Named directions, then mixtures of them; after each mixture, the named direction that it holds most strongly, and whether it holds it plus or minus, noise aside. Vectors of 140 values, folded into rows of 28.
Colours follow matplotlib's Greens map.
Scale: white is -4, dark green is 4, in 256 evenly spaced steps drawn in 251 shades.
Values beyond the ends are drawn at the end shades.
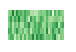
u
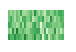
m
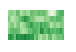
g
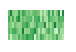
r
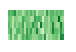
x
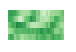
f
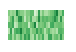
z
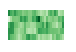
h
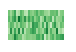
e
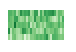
g, minus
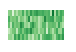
u, minus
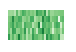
x, minus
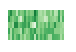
z, minus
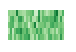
z, plus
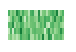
z, plus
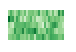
h, minus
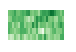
g, minus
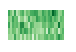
u, minus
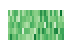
r, minus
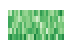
m, plus
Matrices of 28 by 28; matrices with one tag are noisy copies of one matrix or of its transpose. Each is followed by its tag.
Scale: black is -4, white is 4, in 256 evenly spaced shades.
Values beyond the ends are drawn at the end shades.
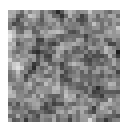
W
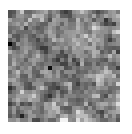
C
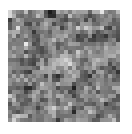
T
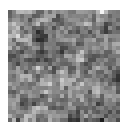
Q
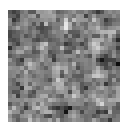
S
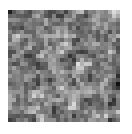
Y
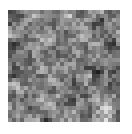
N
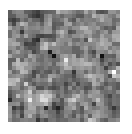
S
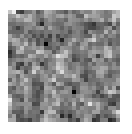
T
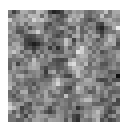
Q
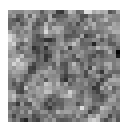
W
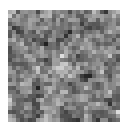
T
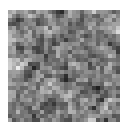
W
